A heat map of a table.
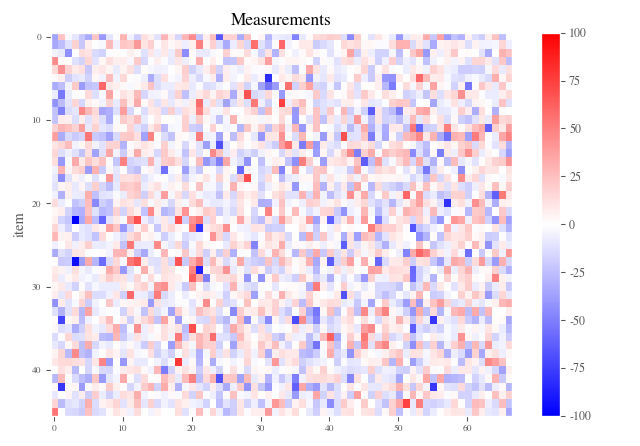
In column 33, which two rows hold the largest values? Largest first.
8, 1
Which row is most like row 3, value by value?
45
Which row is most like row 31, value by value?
25
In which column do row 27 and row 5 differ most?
31
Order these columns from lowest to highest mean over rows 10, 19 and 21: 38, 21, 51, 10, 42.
42, 10, 21, 38, 51
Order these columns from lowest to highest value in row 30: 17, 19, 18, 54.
19, 18, 17, 54
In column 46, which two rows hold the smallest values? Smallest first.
9, 12
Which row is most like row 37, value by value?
33
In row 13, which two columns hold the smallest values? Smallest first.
24, 36
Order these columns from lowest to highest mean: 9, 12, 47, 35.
35, 47, 9, 12
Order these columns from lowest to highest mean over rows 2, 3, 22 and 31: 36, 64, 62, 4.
64, 4, 36, 62
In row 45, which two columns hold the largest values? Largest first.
0, 31
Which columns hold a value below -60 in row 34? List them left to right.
1, 35, 55
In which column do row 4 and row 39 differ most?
18
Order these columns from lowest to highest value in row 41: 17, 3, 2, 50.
50, 3, 2, 17
